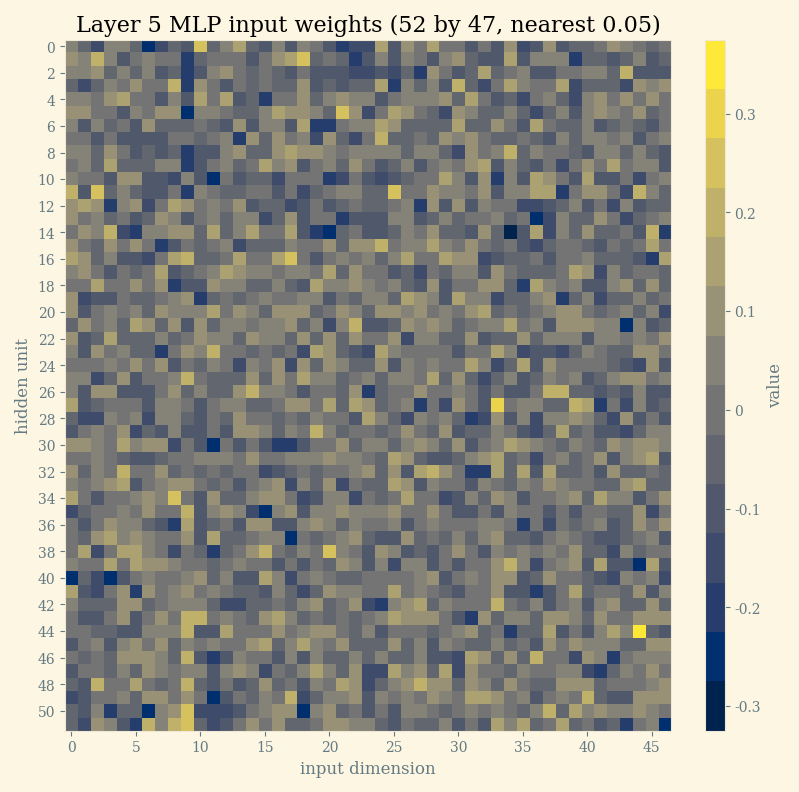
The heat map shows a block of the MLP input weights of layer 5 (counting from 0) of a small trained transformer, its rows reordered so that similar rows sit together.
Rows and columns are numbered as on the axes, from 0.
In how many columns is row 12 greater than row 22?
15
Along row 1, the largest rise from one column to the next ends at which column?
34
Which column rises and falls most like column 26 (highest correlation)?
8
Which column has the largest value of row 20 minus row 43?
31
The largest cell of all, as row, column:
44, 44
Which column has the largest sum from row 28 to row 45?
33
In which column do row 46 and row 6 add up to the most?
36
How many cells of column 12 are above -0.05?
34
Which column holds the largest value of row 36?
9
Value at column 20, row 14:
-0.25
